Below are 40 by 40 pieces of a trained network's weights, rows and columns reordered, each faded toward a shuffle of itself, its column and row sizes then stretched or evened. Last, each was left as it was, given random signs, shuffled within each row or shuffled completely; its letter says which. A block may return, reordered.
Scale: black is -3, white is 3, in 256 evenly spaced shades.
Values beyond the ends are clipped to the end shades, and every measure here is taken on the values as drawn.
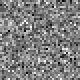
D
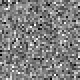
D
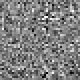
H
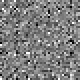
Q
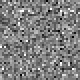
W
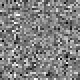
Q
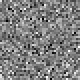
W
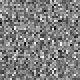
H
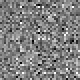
H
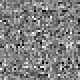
Q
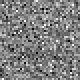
D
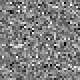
Q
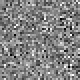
Q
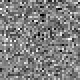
W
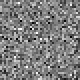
Q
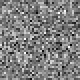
W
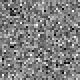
D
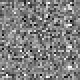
Q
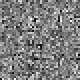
Q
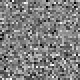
W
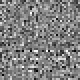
Q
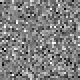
D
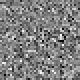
Q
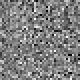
H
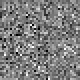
Q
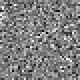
W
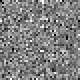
Q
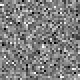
D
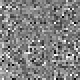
Q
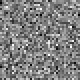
Q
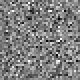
H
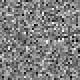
D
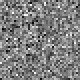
D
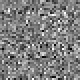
H
